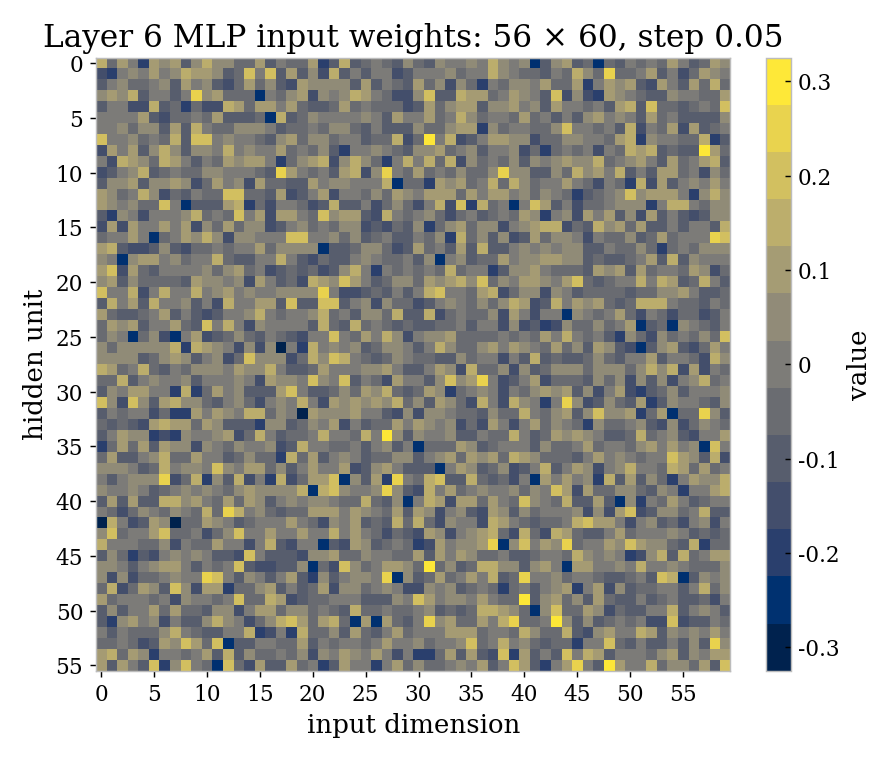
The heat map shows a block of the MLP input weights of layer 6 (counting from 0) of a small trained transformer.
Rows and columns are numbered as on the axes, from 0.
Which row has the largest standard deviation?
38
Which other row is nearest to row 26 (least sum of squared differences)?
36
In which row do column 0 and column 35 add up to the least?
42
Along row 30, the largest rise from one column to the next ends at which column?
8
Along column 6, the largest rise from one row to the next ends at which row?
13
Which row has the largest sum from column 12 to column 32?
39
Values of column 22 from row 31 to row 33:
0.1 0.05 0.1
